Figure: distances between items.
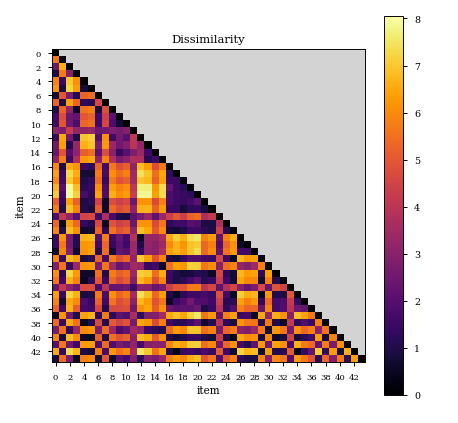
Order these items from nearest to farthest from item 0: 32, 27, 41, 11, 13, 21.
27, 41, 13, 11, 21, 32
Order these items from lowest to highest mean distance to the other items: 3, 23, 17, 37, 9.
23, 9, 17, 3, 37
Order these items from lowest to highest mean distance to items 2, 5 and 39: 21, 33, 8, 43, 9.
9, 33, 43, 8, 21
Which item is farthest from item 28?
20
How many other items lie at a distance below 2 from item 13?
5
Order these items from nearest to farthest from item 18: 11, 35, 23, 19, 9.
19, 35, 11, 23, 9
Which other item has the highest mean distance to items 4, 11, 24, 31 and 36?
2
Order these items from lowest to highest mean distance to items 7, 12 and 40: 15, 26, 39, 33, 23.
23, 33, 26, 39, 15
